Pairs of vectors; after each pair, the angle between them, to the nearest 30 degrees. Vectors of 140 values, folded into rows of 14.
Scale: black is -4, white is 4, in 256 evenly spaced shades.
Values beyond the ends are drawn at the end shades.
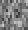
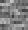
120 degrees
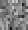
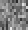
150 degrees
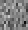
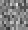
120 degrees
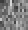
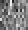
30 degrees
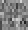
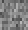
150 degrees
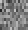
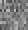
30 degrees
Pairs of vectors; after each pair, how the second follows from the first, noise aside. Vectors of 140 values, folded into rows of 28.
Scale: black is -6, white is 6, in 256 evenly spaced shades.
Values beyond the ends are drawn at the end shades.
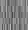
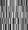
negated, scaled up.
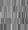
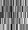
negated, scaled up.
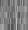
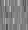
wrapped around, partly zeroed.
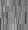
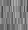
reversed.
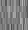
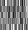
negated, scaled up.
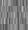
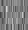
shuffled.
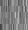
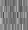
shuffled.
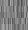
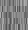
reversed.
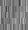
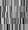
negated, scaled up.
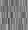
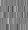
wrapped around, partly zeroed.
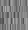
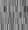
reversed.
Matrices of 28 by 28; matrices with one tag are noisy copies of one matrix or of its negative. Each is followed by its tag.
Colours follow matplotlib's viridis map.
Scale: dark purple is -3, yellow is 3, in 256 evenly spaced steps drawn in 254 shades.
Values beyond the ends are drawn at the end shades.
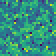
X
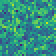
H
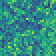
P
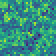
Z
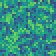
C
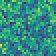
X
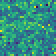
P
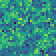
Z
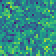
P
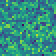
X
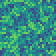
C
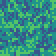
Z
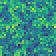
H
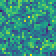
X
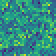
Z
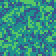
C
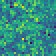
P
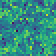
P
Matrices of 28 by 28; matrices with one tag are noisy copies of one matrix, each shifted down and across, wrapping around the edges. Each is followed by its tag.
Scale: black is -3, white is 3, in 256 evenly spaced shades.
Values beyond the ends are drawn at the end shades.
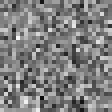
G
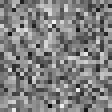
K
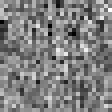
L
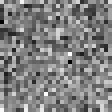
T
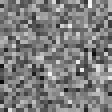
G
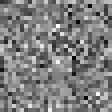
G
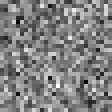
K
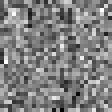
G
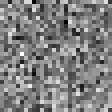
T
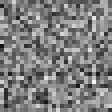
G
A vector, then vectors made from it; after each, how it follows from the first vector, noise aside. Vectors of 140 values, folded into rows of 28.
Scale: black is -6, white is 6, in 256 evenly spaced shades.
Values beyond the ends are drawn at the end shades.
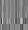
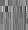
reversed, negated.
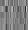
reversed, negated.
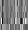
negated, scaled up.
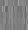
reversed, negated, shrunk.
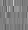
wrapped around, negated, partly zeroed.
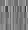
reversed, negated.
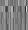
reversed, negated.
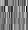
reversed, scaled up.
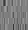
wrapped around, negated, partly zeroed.
